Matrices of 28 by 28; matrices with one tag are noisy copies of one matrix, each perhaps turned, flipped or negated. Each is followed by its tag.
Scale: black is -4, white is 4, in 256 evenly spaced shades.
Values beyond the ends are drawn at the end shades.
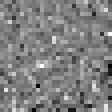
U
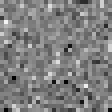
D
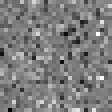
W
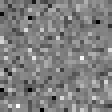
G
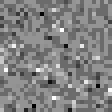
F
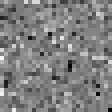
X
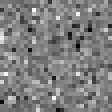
W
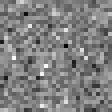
F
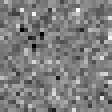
W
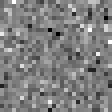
G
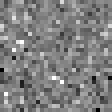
G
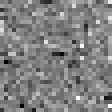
D
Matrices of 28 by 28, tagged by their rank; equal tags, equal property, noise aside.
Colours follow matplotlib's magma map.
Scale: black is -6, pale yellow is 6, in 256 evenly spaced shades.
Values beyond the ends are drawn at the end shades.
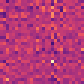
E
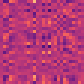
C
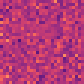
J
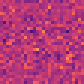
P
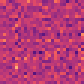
J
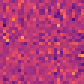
J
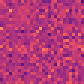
J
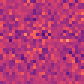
J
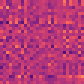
E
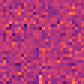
P
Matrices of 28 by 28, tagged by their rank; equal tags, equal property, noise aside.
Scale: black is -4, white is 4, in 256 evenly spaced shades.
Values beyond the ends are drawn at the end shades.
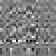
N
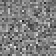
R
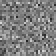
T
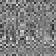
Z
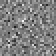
R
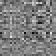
N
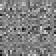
Z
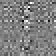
N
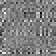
N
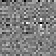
Z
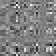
N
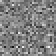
T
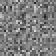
T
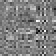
N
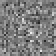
T
